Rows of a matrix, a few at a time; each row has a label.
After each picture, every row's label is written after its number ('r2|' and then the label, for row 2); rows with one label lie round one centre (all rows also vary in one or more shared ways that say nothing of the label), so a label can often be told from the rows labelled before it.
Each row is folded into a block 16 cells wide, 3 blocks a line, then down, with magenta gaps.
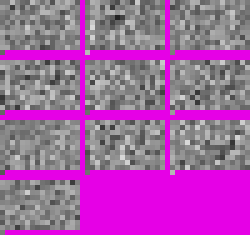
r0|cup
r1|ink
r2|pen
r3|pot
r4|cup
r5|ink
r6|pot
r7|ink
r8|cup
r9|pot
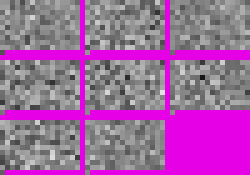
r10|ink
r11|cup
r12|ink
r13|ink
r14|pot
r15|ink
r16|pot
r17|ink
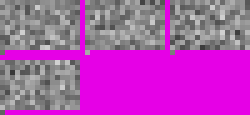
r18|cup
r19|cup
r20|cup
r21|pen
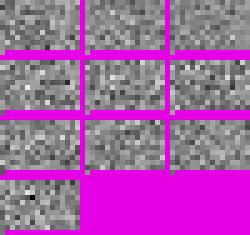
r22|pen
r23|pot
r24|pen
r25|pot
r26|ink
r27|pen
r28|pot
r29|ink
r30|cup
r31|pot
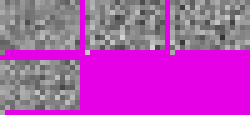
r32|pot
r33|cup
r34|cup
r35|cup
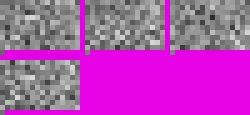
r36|ink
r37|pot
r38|pot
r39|ink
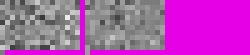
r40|ink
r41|pot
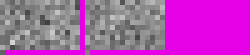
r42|pen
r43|cup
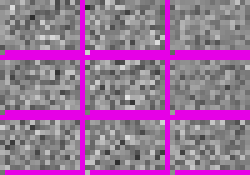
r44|ink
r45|cup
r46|cup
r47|pot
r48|cup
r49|pen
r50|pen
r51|ink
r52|cup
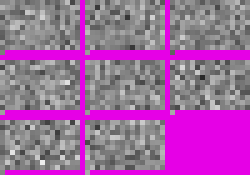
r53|cup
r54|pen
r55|ink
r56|cup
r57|cup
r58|pot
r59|ink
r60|ink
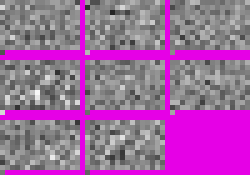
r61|ink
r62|cup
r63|pot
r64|ink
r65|ink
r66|cup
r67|ink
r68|pot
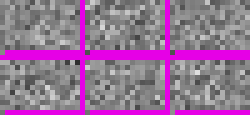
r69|ink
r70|cup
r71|pot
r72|ink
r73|pen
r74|ink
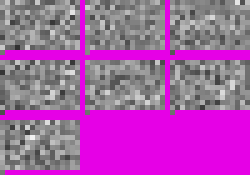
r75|ink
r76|cup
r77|pot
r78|ink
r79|cup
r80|cup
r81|cup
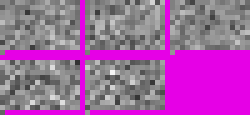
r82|cup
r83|cup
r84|pot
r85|pen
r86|pot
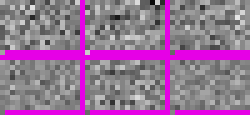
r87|pen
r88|pen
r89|pot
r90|pen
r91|ink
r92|ink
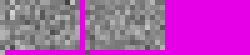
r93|pot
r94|cup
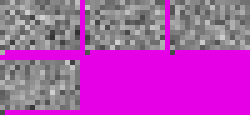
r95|pot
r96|ink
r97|cup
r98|cup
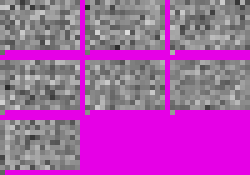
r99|cup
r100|cup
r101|pot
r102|ink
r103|cup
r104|pot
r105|pen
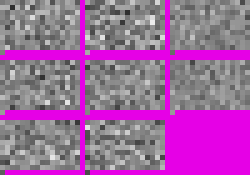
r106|cup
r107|ink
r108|cup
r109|pot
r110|cup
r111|pen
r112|cup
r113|ink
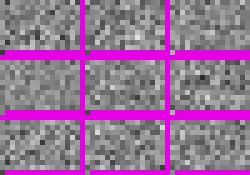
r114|pot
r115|pot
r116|cup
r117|pen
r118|ink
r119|pot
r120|pot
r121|ink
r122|pot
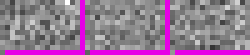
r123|pen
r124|ink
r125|cup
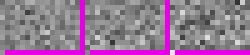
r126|pot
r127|ink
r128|pot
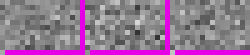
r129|pen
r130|pen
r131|cup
